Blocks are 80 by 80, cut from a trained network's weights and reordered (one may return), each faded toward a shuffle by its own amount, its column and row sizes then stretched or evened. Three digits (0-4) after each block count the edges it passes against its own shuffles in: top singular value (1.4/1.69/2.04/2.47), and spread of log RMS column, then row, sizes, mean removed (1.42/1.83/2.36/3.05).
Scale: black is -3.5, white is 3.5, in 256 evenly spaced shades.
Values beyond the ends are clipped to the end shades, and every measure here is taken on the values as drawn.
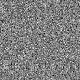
1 0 0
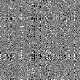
3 3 2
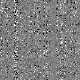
0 4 2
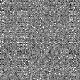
3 2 0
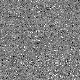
0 0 2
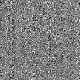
2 2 2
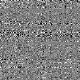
0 3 4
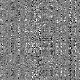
3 4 1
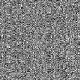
3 1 0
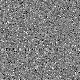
1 0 0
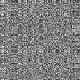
4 1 2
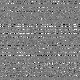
3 0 4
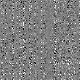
0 4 2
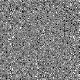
1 3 0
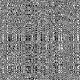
4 3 2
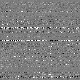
3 0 4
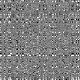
4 3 3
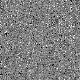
0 2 0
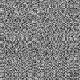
4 0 0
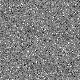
0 0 0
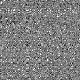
3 1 0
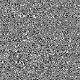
1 1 3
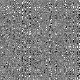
2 4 0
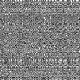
4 0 2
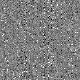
0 3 0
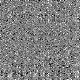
2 0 2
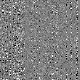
0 4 1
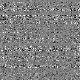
0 2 4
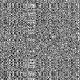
4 2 1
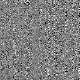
0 4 0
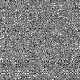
3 0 1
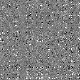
1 3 2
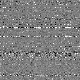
3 1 4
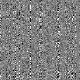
3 4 1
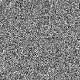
2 1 0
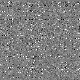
0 1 3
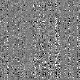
1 4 3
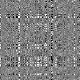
4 4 3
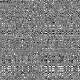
4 2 3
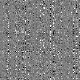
1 4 0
